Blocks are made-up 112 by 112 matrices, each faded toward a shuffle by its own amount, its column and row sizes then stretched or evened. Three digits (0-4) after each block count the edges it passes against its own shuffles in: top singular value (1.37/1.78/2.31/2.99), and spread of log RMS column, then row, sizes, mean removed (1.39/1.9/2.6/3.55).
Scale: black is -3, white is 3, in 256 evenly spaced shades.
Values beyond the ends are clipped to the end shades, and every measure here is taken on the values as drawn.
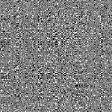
3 3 2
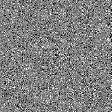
2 2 0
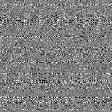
3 0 4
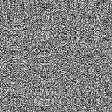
3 1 1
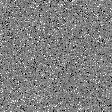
0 0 0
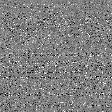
1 0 3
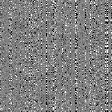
3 4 0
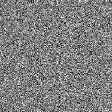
2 2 1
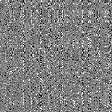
3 3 0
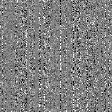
2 4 0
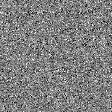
0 0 2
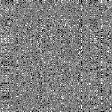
3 3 2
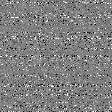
0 0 4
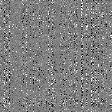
1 4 2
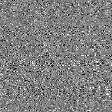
2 0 3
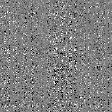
1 4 2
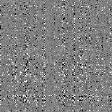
2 4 3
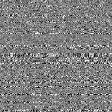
3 0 4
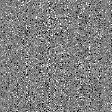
2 3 0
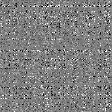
1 3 4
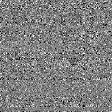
2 2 3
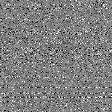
2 0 3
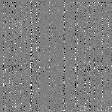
1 4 2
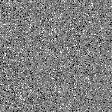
1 2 0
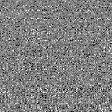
3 0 3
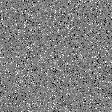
1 1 0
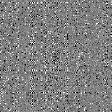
3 3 2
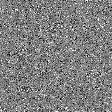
0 1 1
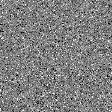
0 1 1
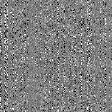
0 4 1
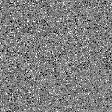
2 1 1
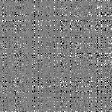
2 4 4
